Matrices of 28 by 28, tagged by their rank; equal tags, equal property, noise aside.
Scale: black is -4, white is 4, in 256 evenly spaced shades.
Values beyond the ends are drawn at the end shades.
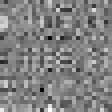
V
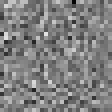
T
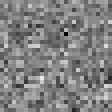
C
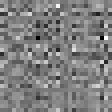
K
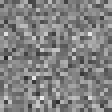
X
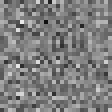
T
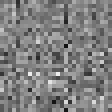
T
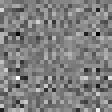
K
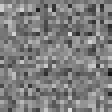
V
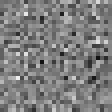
C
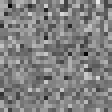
X
